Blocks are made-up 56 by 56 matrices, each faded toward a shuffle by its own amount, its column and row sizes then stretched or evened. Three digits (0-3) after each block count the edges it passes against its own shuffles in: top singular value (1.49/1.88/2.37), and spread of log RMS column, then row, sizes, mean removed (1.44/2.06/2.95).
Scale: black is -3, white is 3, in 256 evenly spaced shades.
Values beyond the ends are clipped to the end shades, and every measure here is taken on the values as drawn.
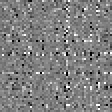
2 2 2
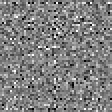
1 1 2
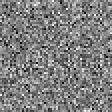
2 0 0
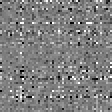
0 2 3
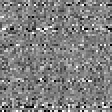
1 0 3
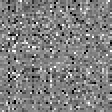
2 1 1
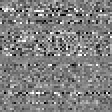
0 0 3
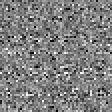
1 0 2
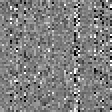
1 3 0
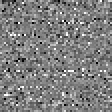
0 0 2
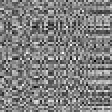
3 0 2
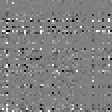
1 2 3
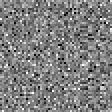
2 0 0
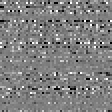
0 0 3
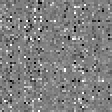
0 2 1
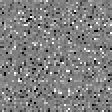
0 0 1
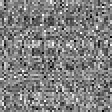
2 1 0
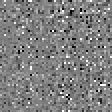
0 2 2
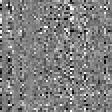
1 3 1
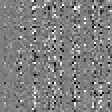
2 3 1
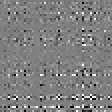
3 2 3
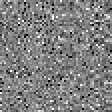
2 1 0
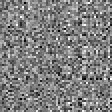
2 1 1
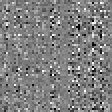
0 3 2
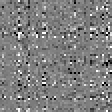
2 3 2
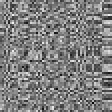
3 1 1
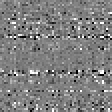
2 1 3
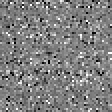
1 1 2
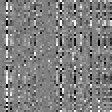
3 3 0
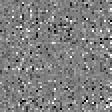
0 2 1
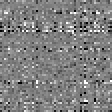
2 2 3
